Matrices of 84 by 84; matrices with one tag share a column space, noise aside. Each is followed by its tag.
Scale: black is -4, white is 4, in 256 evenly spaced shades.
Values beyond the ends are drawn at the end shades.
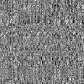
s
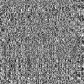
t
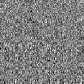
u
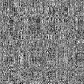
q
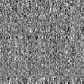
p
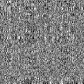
p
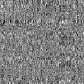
s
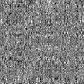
s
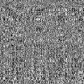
t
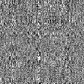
s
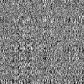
u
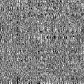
p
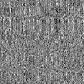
q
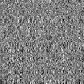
u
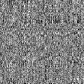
s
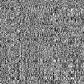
t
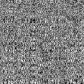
u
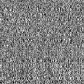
t
